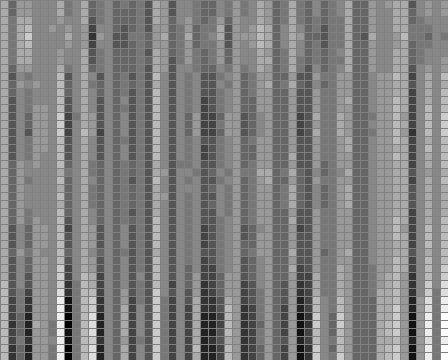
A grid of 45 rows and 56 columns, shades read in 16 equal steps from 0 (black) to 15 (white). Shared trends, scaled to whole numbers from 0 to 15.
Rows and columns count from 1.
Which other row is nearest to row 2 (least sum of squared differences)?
9
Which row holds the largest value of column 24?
5
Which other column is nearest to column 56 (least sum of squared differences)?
8
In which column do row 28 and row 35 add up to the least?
52
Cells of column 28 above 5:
37
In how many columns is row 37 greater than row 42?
20
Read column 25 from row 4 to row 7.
6 6 6 7
